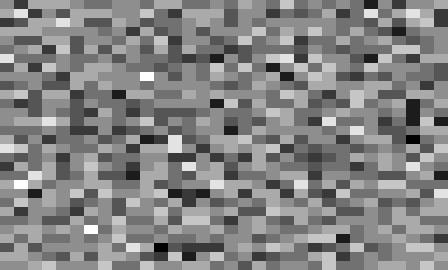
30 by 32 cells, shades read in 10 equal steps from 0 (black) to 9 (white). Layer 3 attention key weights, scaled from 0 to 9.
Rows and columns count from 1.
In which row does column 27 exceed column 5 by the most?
2
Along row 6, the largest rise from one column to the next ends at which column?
5
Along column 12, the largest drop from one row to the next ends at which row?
28
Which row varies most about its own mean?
22
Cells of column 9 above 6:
2
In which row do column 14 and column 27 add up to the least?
7
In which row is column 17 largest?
12
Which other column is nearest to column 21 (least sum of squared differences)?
31
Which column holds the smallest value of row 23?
14
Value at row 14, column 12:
3
